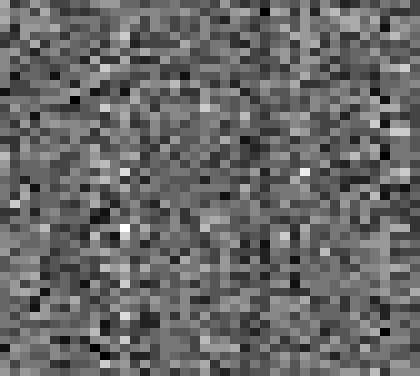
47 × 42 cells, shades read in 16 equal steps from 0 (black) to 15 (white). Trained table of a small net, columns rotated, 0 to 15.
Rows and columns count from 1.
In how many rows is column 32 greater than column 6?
20
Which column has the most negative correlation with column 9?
13
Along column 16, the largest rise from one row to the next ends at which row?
15
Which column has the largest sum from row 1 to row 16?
31
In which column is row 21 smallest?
35
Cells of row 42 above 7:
8
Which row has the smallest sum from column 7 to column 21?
45
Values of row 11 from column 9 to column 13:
8 9 3 5 3
